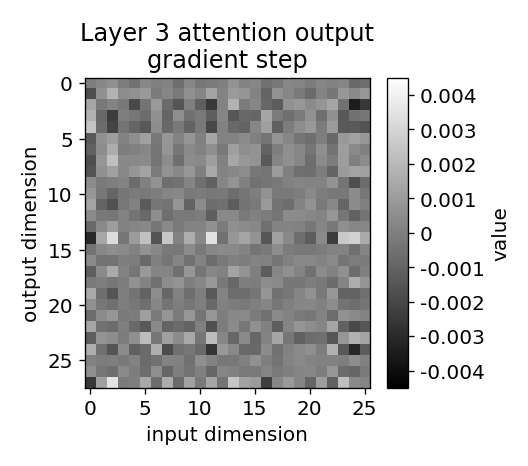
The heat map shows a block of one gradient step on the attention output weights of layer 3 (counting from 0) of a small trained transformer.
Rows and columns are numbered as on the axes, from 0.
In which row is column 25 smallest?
2
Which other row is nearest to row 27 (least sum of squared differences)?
7
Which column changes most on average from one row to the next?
24
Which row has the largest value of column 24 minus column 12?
14
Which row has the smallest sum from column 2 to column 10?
4
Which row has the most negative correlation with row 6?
3
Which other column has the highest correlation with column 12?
6
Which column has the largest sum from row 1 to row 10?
13
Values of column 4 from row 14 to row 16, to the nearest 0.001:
0.001 0 0
